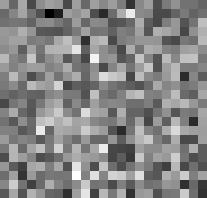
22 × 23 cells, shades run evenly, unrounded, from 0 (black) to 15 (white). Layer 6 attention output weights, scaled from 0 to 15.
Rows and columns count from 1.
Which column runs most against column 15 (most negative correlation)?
12
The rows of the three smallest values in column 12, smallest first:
2, 8, 16
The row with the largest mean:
20
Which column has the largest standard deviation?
10
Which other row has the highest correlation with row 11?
3
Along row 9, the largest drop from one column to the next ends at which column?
21
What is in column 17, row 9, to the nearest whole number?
8
